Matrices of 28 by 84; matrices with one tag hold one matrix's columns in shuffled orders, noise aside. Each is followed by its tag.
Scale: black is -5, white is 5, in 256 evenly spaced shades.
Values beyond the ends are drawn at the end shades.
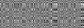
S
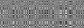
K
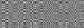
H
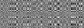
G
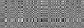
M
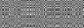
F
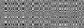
G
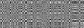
H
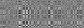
K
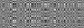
S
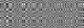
S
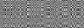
F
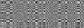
H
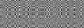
F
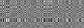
M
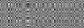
S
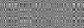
S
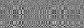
K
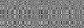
K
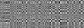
H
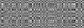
S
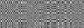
H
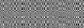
G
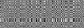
M
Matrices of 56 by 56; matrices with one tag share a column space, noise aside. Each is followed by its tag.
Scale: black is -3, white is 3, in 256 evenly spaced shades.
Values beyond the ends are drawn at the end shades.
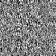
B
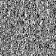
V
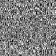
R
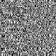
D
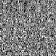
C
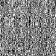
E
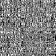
E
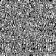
B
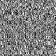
R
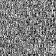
V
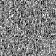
V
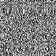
D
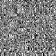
D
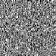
B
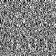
B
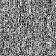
E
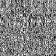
E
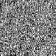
C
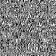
B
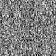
V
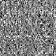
V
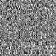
R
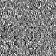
R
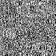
C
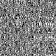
E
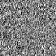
R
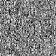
V
